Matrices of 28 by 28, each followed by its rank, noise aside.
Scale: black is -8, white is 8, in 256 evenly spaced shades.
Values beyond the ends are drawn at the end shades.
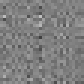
three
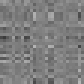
two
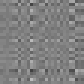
one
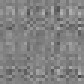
two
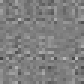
three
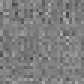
four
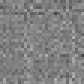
six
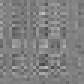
two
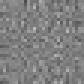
four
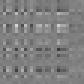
one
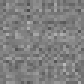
six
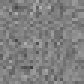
six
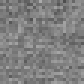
four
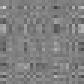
two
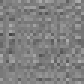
four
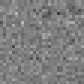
six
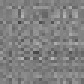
three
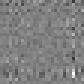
three
